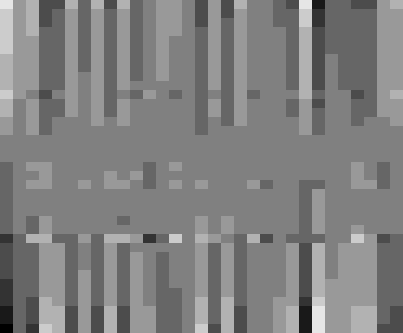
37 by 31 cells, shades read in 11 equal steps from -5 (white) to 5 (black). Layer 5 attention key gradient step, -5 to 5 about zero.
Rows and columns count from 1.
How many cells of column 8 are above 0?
11
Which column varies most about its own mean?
1
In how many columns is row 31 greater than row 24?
12
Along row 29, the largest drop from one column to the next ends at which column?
25
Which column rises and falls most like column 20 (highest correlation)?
14
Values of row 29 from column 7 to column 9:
0 1 -1
